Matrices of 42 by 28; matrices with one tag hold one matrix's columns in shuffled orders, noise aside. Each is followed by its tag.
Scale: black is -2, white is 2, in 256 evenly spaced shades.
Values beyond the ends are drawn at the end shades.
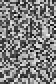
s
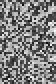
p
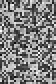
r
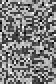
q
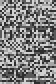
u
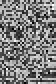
u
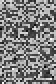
u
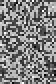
p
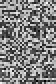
u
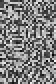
s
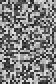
r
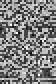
u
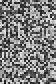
s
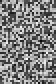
r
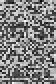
u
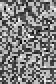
p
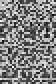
u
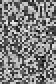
p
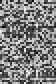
u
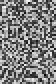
s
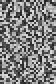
p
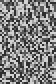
p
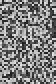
s
